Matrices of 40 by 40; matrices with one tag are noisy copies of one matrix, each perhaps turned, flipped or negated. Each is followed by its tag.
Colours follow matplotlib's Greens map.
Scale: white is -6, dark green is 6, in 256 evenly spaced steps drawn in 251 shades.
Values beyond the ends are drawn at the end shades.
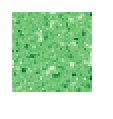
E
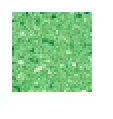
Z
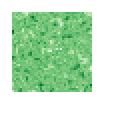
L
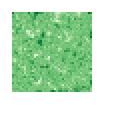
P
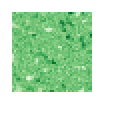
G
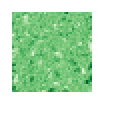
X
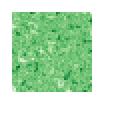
L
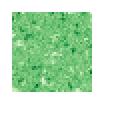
L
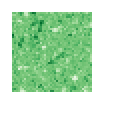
G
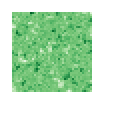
L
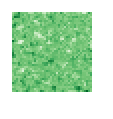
Z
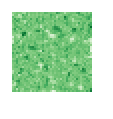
E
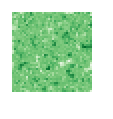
P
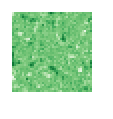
E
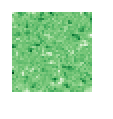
L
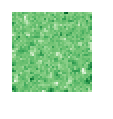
X
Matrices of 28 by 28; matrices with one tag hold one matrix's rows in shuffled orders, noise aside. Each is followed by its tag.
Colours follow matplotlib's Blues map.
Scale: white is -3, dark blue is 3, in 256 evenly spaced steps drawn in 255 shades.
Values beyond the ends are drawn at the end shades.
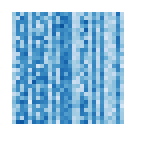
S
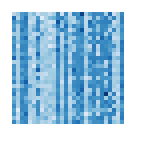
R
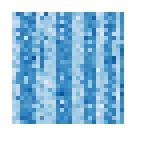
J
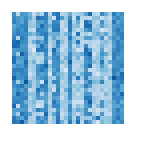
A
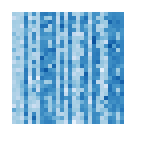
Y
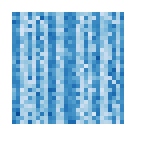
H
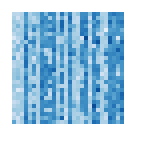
Y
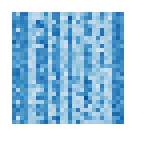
A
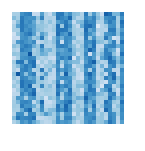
J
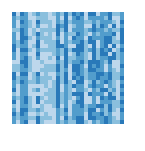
R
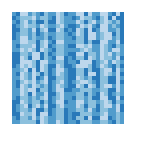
H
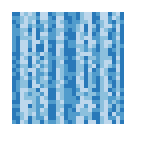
H
